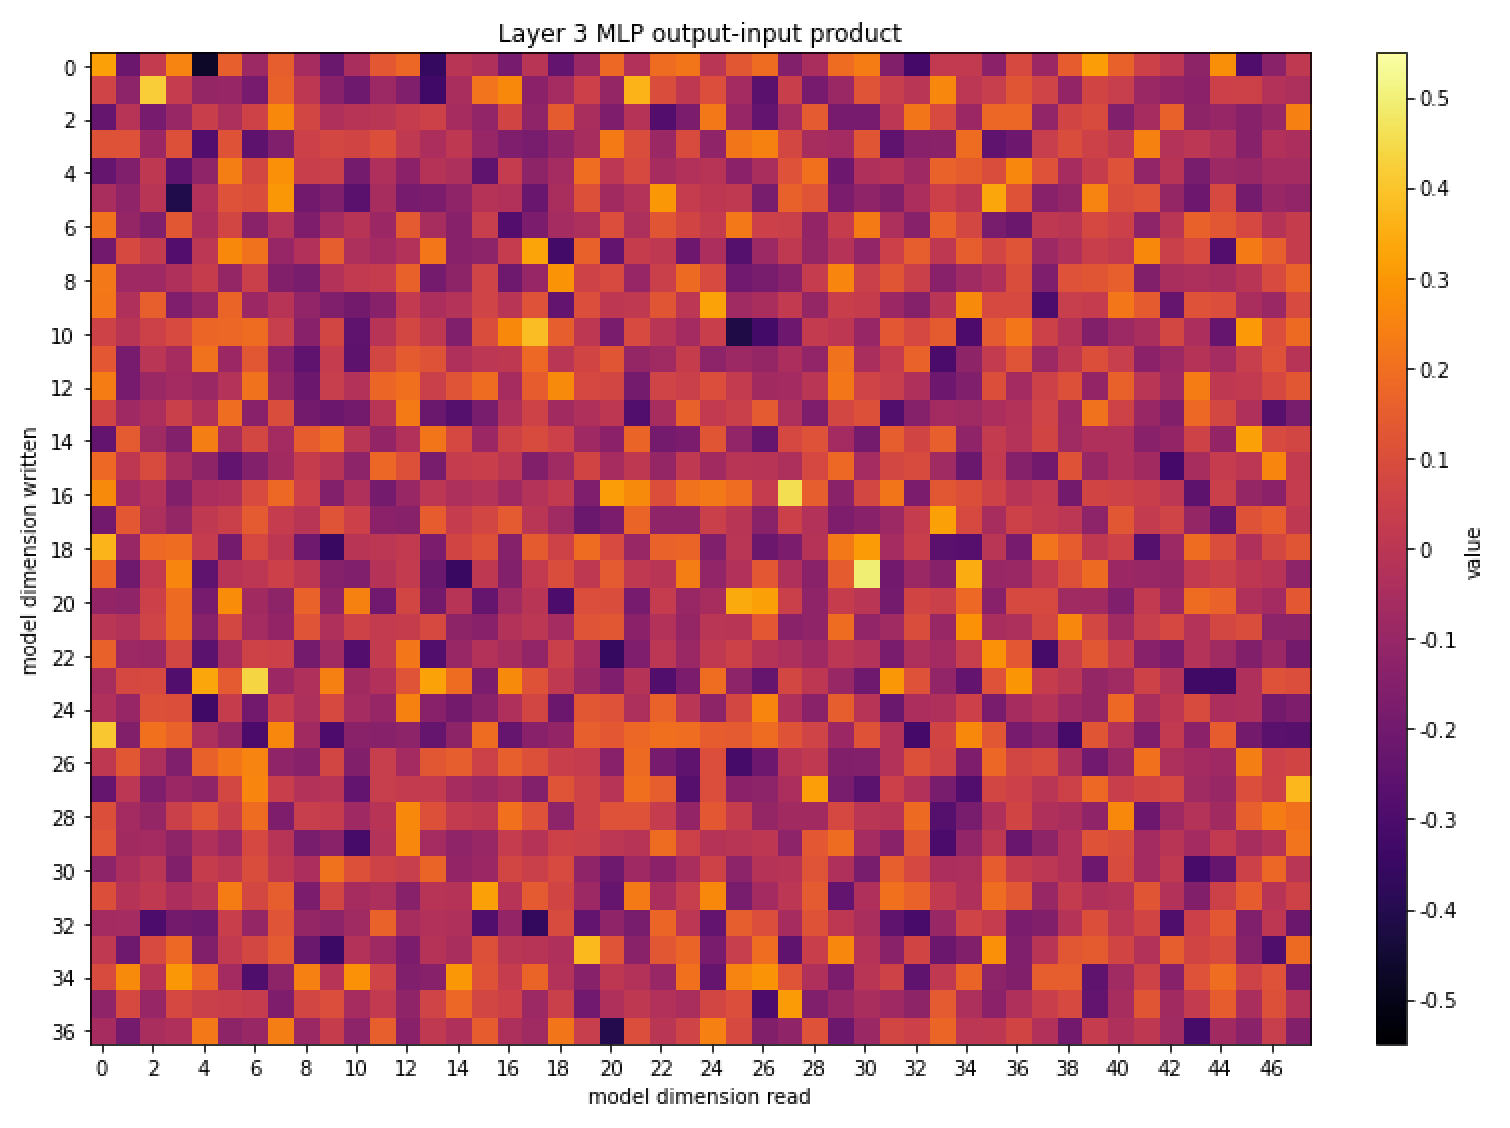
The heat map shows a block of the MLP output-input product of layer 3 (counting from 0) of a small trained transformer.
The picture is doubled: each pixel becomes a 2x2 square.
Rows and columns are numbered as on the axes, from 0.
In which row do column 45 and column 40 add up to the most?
28
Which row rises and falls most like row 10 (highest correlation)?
26
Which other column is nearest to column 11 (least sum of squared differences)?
38
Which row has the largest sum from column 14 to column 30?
16
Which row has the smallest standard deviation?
21
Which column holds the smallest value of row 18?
9
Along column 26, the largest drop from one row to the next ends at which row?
35
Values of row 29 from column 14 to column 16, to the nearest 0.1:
-0.1 -0.1 0
